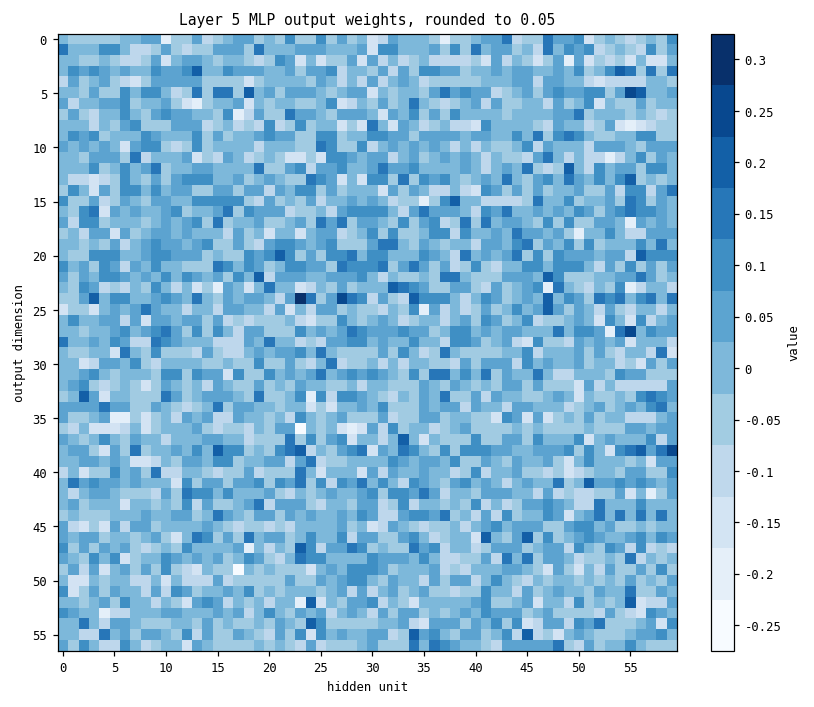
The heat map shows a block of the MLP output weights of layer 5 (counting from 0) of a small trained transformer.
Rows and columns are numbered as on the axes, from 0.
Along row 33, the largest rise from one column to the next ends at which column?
25
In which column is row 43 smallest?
6
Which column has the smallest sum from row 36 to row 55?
49
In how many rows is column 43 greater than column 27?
24
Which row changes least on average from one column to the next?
4
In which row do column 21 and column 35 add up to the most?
20
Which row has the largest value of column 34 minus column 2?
55
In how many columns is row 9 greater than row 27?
21
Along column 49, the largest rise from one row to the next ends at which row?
12
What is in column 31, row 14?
-0.15
